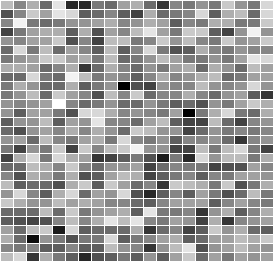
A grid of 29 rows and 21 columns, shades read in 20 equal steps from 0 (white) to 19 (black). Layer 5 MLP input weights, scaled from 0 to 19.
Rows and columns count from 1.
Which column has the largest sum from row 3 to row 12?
8
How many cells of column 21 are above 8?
8
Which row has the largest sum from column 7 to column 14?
18
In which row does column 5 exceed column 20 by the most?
10
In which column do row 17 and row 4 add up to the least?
11
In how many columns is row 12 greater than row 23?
11
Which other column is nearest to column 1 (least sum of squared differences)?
14
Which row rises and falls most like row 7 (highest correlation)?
12
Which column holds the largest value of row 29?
7
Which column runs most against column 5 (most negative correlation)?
17
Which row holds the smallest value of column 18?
13
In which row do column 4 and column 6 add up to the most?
1
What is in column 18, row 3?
6
